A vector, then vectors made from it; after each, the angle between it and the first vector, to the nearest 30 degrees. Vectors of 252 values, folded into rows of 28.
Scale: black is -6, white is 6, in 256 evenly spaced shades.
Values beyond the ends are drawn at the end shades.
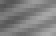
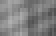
150 degrees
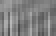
120 degrees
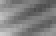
90 degrees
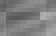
30 degrees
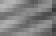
150 degrees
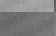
90 degrees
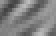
60 degrees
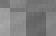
120 degrees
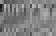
60 degrees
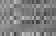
120 degrees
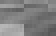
120 degrees
